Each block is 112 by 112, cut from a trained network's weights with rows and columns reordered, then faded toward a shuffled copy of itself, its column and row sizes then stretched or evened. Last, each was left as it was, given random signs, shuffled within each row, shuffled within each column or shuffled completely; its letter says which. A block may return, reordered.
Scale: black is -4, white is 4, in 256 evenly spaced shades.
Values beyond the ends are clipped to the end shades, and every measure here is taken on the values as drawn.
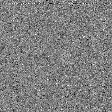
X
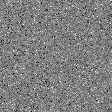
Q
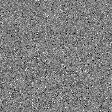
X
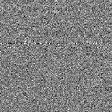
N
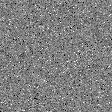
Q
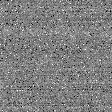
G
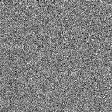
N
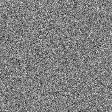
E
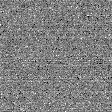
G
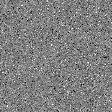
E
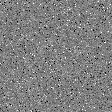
Q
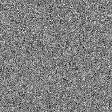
N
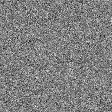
E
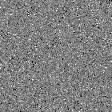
Q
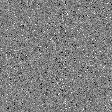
E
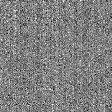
N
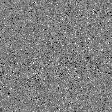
X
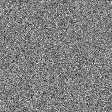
G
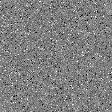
E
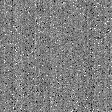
E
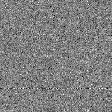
N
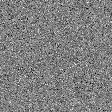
Q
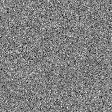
G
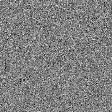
X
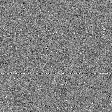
G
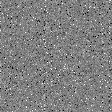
E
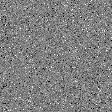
X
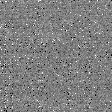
N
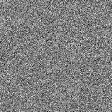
N
